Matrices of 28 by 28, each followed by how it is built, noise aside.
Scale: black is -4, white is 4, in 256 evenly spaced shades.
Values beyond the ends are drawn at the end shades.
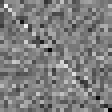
diagonal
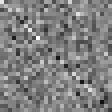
diagonal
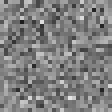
noise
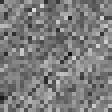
Hankel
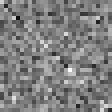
diagonal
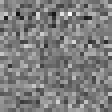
uneven rows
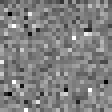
sparse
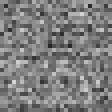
blocks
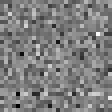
uneven rows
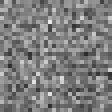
blocks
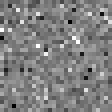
sparse
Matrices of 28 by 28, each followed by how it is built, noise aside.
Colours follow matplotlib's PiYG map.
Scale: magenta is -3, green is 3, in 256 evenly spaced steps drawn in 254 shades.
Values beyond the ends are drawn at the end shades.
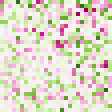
upper triangular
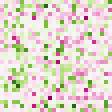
blocks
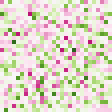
noise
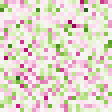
repeating columns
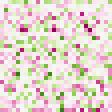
repeating columns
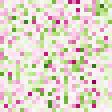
blocks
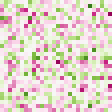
repeating columns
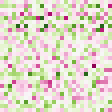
repeating columns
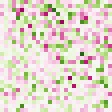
upper triangular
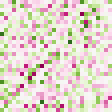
Hankel
